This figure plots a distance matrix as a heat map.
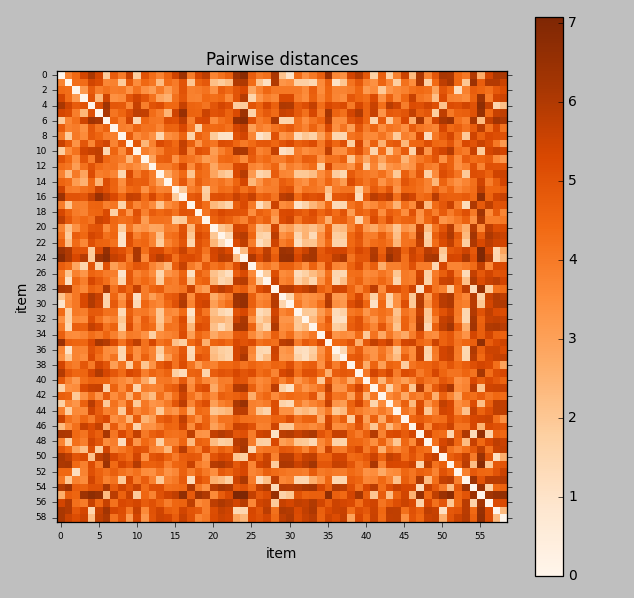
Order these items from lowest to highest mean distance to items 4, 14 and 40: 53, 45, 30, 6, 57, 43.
57, 45, 53, 43, 30, 6
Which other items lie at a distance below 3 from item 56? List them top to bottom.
28, 47, 51, 54
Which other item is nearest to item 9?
38
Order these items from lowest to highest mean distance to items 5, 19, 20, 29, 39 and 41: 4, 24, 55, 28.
55, 28, 4, 24
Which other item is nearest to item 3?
25
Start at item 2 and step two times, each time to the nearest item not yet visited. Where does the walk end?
42
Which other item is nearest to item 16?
39
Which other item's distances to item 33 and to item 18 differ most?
21
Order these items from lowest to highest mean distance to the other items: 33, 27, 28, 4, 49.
27, 33, 49, 28, 4
